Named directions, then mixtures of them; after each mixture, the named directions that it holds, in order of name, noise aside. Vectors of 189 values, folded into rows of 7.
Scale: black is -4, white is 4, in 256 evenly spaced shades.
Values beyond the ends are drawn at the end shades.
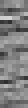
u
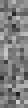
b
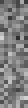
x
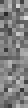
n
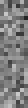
b, n.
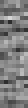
u.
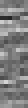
u.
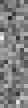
b, x.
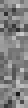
b, n, u.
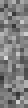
b.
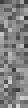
x.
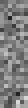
b, n, x.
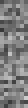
n, u, x.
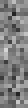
b.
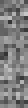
b, u, x.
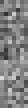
b, n, u.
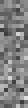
n, u, x.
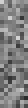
n, x.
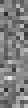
n, x.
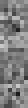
b, u.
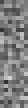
n, u, x.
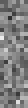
b, x.
